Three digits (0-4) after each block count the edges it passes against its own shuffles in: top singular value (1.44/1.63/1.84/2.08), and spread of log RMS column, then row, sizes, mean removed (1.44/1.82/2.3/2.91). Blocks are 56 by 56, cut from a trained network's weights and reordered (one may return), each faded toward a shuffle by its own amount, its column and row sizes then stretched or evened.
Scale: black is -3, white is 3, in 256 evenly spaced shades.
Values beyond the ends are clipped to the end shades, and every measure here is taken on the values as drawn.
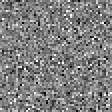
0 0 1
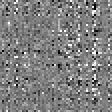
0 4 3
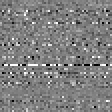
2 0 4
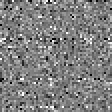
0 1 2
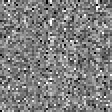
1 2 0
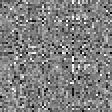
3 2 0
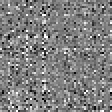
0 4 3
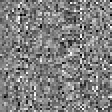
3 3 0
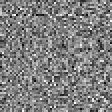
3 1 0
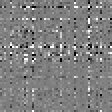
1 4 4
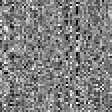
3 3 0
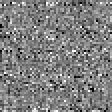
0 0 3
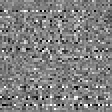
2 1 4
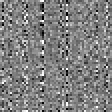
4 4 0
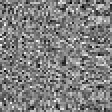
3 1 1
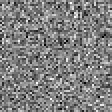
2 0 0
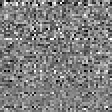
3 0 4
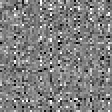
2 4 2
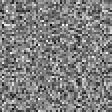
4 1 0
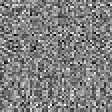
3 0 2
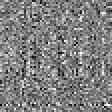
2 2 2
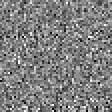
0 0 1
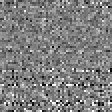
1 0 4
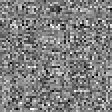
2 0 3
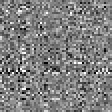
4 2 3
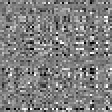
3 3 4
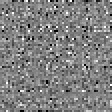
0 3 3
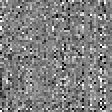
1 4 1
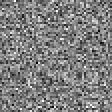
3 0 0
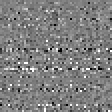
0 1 4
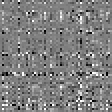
3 4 4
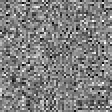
3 1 0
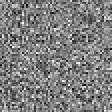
3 0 0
